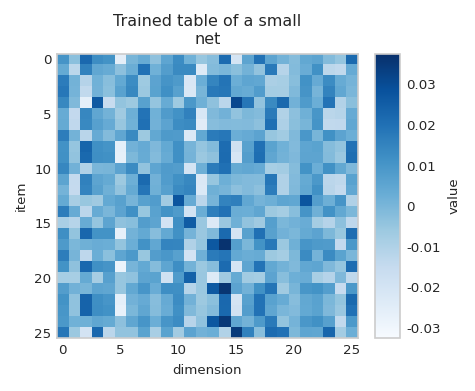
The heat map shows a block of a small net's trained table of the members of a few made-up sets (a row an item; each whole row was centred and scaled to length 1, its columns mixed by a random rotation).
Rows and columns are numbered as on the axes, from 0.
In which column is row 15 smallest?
13
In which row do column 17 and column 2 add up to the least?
4
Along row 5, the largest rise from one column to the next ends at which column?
2
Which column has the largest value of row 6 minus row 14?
11
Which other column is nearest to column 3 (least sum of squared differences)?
16
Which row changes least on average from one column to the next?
10
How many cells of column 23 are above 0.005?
11
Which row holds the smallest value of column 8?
25
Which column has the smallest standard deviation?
20
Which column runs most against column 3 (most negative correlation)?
8
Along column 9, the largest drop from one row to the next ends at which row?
15
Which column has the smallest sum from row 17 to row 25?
5
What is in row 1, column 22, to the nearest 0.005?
0.01
